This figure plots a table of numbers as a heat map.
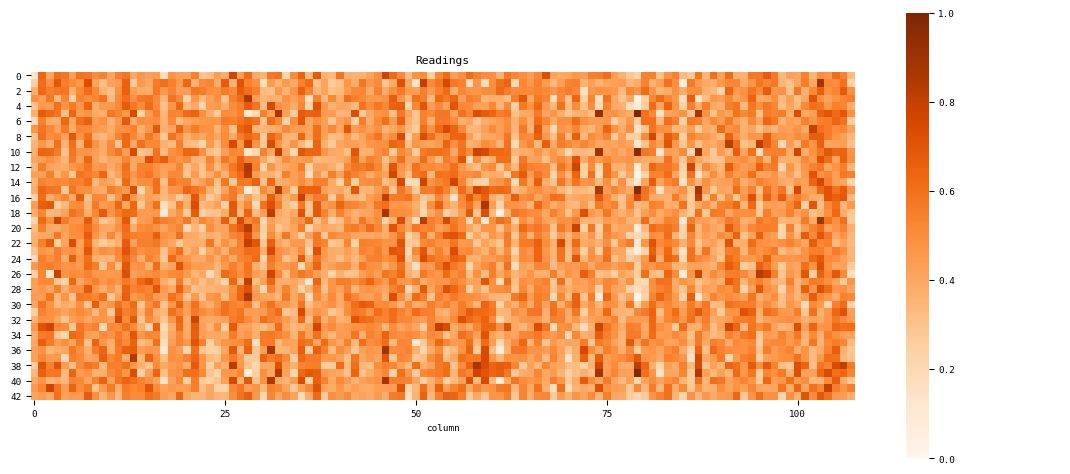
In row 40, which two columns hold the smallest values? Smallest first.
61, 17
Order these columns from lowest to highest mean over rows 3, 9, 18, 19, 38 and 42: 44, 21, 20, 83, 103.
20, 44, 21, 83, 103
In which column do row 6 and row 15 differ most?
79
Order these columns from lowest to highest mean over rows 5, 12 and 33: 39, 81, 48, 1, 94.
39, 48, 94, 81, 1
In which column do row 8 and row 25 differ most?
35
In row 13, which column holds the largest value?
28
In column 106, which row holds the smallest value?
27
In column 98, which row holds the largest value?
16
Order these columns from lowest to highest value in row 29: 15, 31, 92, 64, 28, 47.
31, 92, 15, 64, 47, 28
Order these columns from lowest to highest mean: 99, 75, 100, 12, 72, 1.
72, 99, 100, 75, 1, 12
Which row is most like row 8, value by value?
24
